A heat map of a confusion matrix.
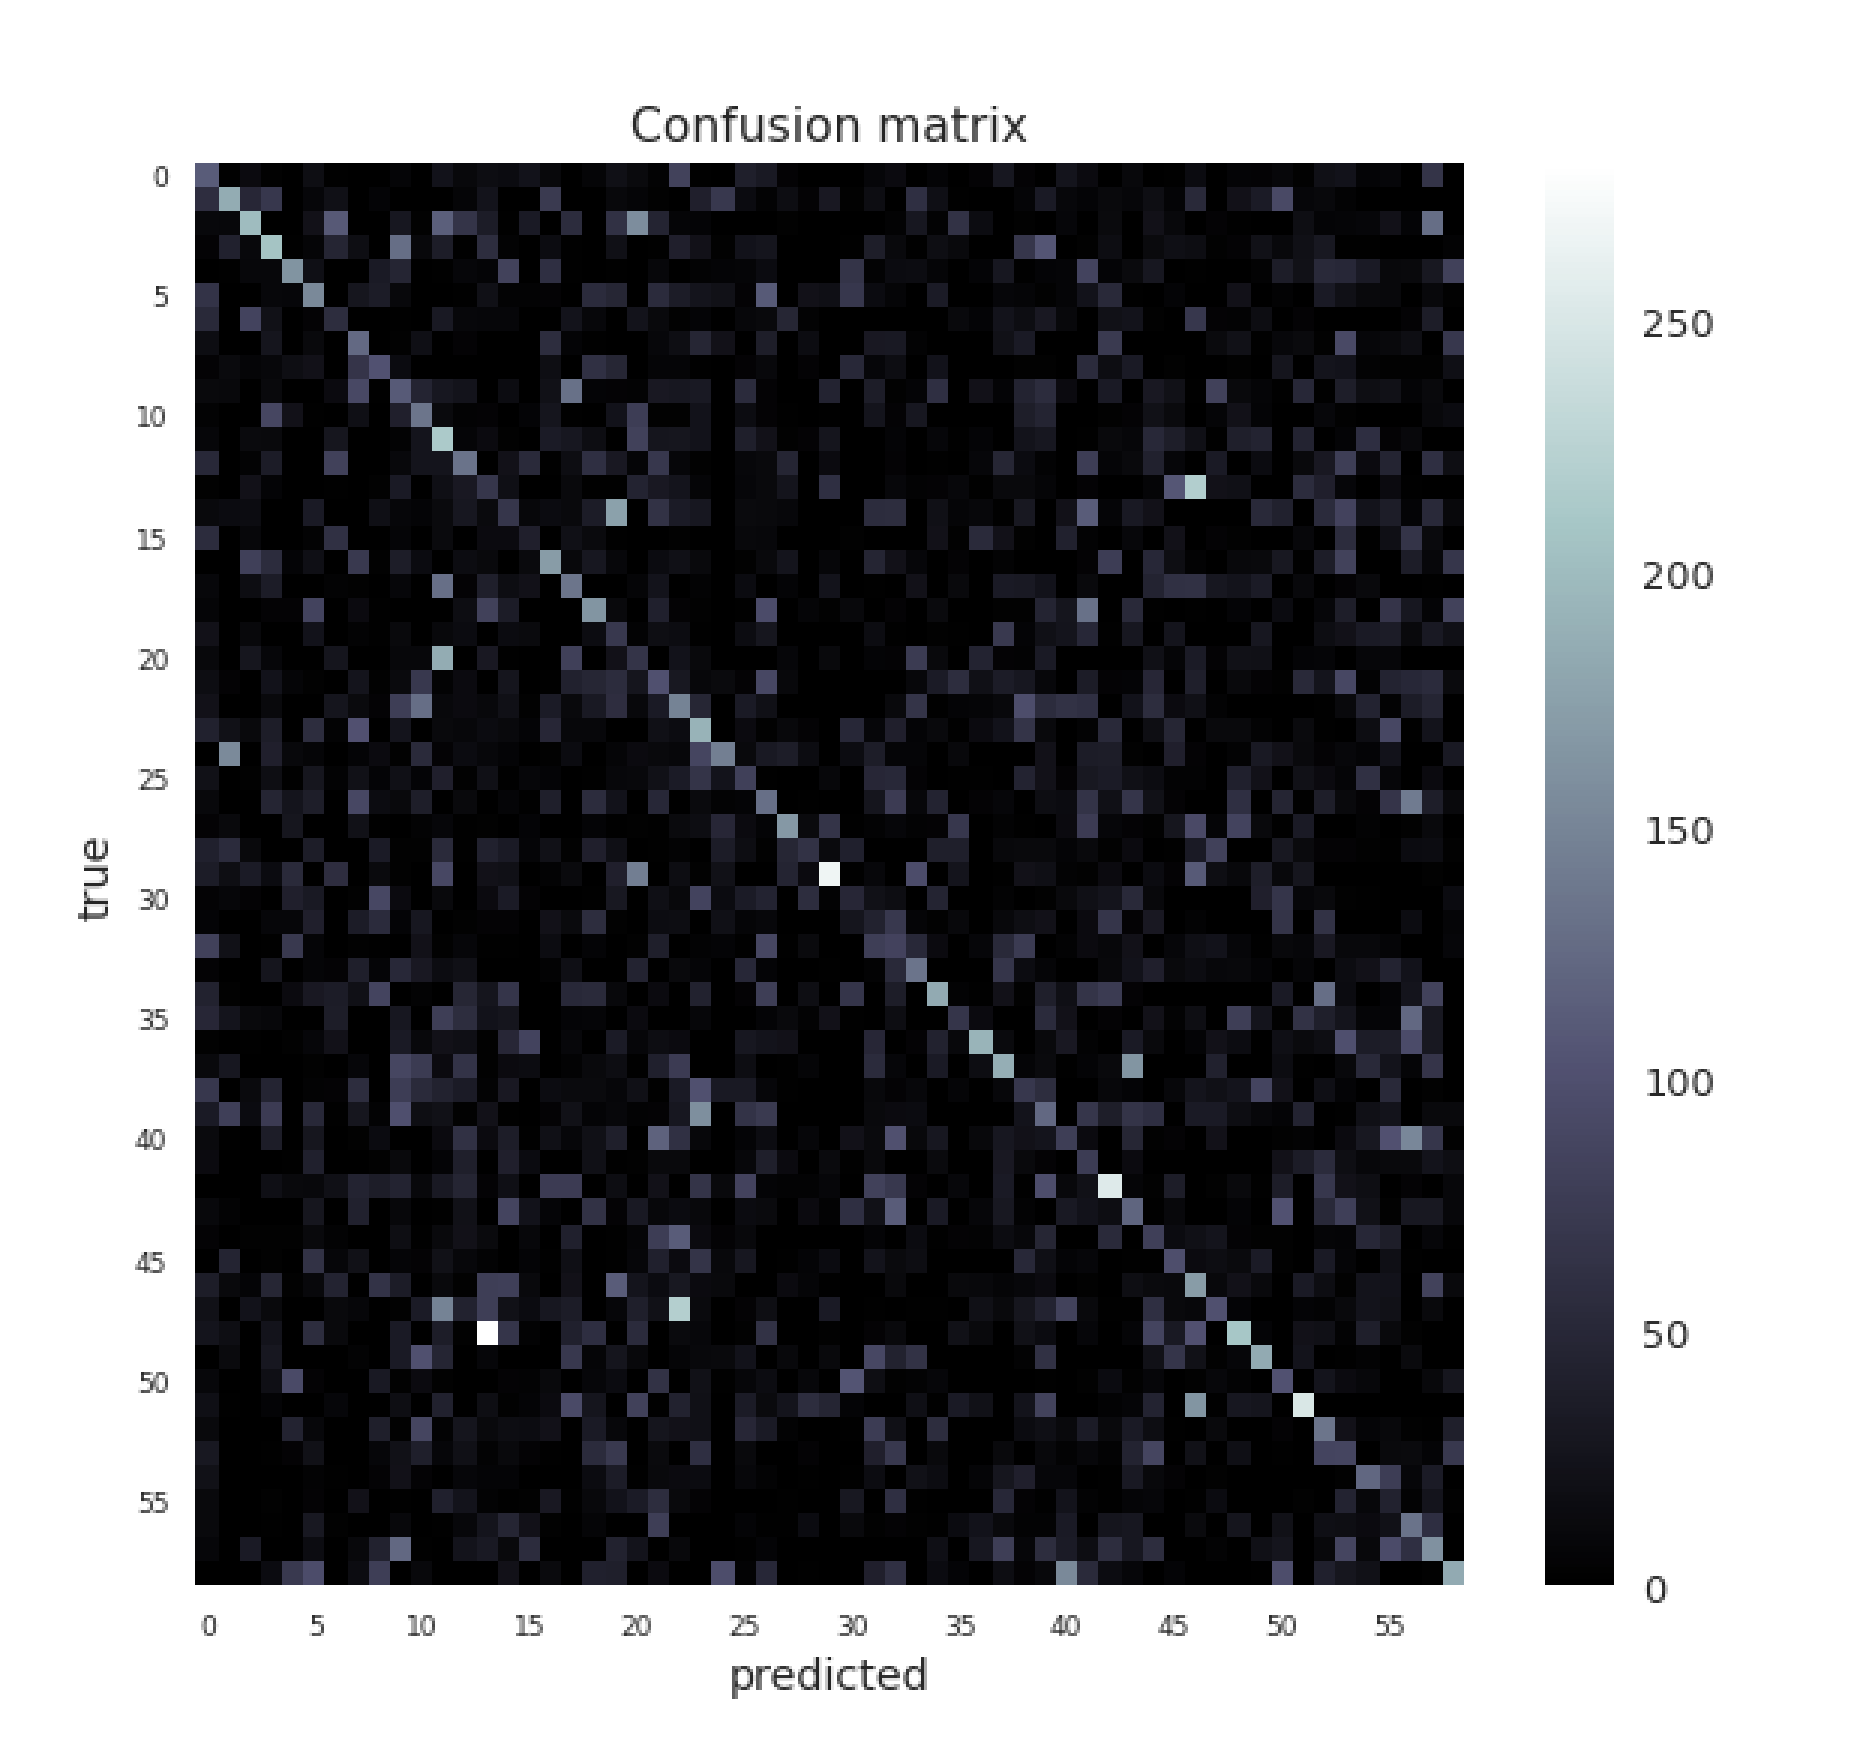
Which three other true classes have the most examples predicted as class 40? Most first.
58, 47, 22
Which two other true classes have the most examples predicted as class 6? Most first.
2, 12
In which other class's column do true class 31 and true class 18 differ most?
41
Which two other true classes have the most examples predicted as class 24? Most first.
58, 1
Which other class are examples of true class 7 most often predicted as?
53
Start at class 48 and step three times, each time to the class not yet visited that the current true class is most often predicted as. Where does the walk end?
19
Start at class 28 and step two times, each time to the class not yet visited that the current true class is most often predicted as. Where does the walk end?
22
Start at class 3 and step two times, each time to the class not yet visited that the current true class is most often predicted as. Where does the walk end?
17
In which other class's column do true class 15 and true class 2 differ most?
20
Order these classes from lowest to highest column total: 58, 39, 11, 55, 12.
58, 12, 55, 39, 11
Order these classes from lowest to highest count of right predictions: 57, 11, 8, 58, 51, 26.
8, 26, 57, 58, 11, 51
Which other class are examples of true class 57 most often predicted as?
9
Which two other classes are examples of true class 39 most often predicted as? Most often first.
23, 9
